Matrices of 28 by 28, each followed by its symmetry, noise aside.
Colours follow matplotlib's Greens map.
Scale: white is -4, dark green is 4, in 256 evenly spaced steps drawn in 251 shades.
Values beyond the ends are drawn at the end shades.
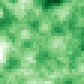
antisymmetric.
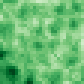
symmetric across the other diagonal.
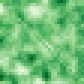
no symmetry.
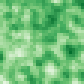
antisymmetric.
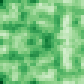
mirrored top to bottom.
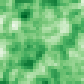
antisymmetric.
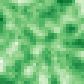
antisymmetric.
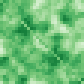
symmetric across the other diagonal.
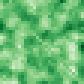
no symmetry.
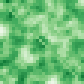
symmetric across the other diagonal.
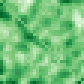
no symmetry.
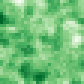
antisymmetric.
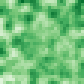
antisymmetric.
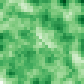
symmetric across the other diagonal.
